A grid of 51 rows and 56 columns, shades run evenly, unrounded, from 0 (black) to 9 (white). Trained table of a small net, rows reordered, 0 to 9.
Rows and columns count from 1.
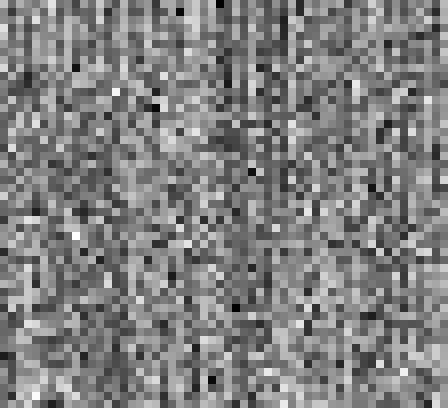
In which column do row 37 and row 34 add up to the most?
4
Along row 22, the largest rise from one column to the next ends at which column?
33
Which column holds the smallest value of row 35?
22
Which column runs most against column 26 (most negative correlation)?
48
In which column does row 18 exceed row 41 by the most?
21
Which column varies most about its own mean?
5
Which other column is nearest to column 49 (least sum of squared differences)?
8
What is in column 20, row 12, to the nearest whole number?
1
